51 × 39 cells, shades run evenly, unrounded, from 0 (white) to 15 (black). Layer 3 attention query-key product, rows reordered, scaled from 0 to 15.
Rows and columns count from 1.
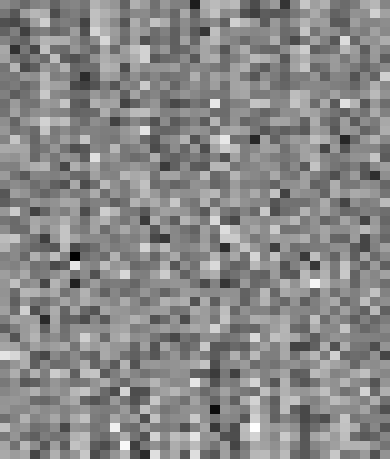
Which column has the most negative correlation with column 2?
5
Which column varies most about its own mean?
22
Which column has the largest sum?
9
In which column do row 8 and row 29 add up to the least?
12
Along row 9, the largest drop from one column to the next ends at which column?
39
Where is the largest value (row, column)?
29, 8
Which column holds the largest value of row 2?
26
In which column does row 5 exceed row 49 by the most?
20
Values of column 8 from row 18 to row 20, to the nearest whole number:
7 5 9
